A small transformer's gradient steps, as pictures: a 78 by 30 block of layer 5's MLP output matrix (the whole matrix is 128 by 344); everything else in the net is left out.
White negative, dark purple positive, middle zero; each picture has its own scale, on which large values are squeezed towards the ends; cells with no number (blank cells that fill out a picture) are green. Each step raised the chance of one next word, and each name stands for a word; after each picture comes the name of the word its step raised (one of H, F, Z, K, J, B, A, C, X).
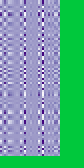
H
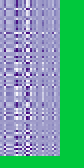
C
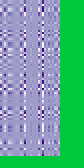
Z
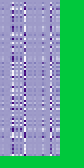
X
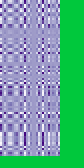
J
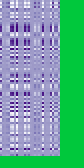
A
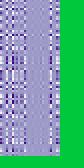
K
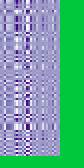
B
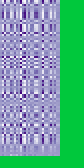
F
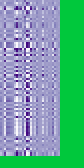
Z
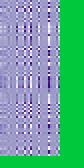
A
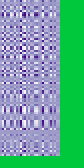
H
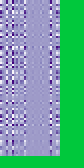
F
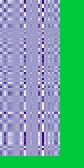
J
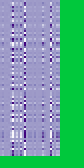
Z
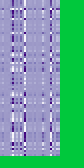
C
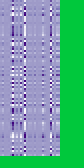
H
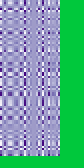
C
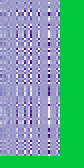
H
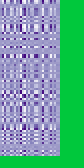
B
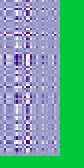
K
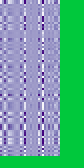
B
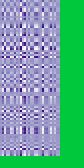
Z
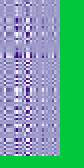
X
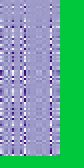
X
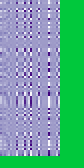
C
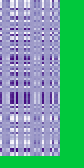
K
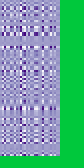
X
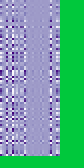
X
